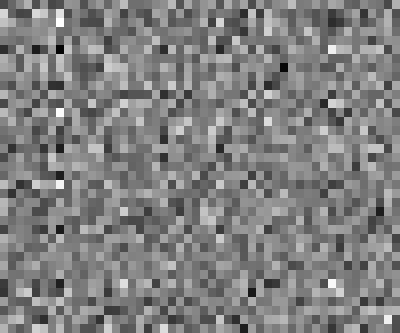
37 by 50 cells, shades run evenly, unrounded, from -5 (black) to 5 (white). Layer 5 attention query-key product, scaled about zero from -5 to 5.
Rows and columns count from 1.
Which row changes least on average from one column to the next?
31
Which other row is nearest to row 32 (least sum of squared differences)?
12
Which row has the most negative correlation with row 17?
3
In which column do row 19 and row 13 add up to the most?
8
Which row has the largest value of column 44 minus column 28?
6
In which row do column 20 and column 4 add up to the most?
33
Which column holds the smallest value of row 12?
41
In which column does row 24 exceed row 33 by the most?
1
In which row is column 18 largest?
14
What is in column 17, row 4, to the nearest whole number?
-2
